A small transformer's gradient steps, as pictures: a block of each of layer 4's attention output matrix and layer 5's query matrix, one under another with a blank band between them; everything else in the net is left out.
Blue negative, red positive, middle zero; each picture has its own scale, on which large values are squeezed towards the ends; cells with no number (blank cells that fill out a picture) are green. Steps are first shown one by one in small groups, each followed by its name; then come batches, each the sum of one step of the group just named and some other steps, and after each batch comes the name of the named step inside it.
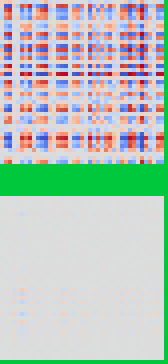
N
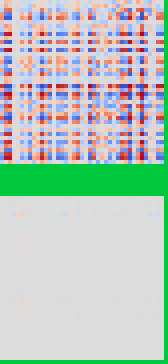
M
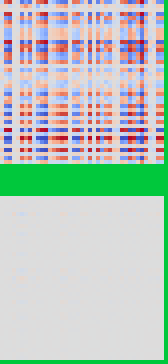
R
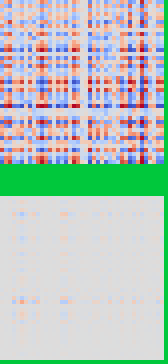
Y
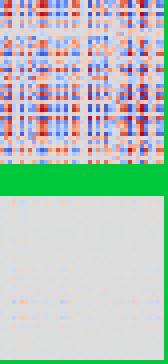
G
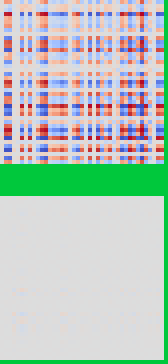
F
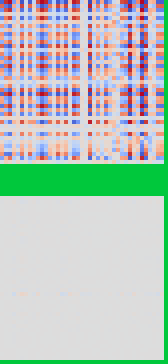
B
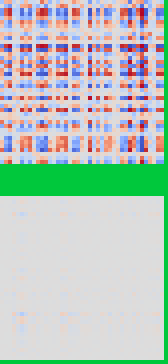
N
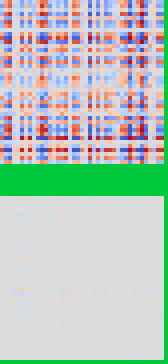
R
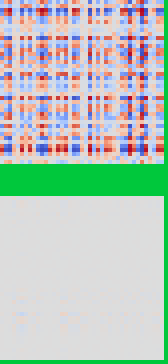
N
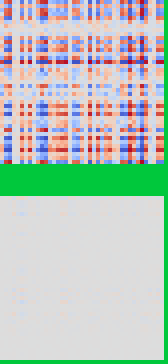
R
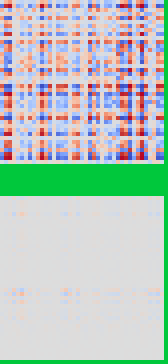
M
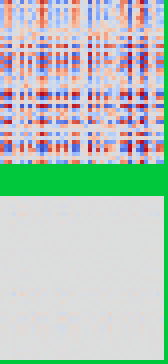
B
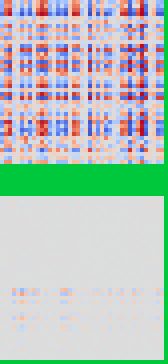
G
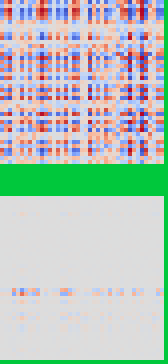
B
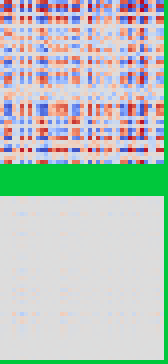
M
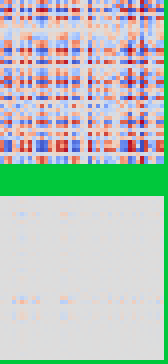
Y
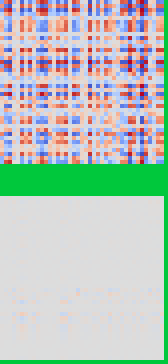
B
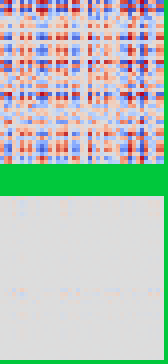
B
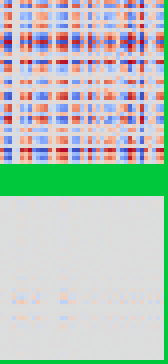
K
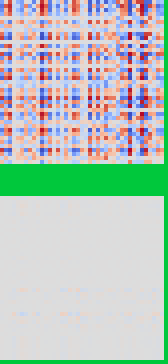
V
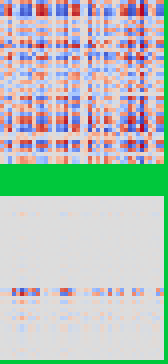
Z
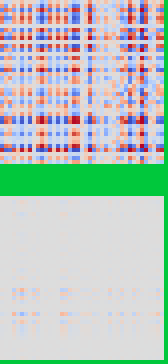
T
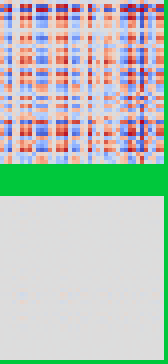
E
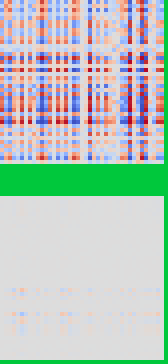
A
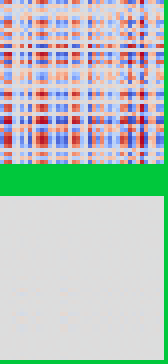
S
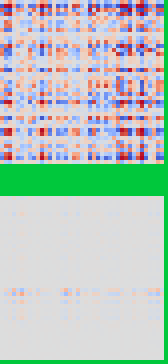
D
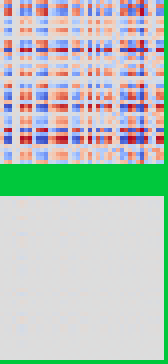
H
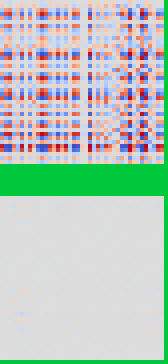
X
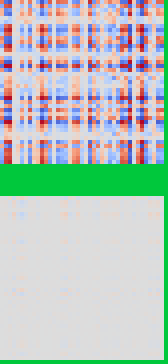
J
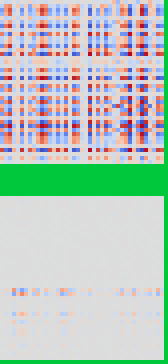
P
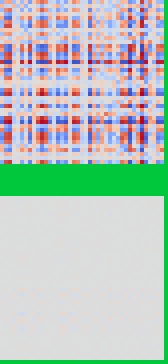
S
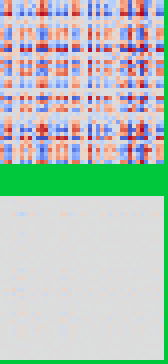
H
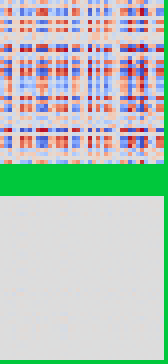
H
